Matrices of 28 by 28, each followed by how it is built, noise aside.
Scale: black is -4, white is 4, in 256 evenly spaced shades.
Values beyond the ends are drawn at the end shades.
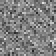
Toeplitz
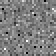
sparse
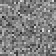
noise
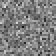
noise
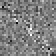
banded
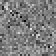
banded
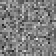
repeating rows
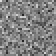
repeating rows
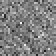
Toeplitz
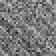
Toeplitz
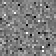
sparse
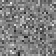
noise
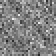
Toeplitz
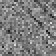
Toeplitz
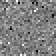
sparse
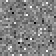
sparse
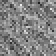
Toeplitz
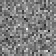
repeating rows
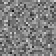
noise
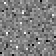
sparse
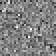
block diagonal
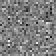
uneven columns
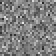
noise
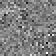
block diagonal
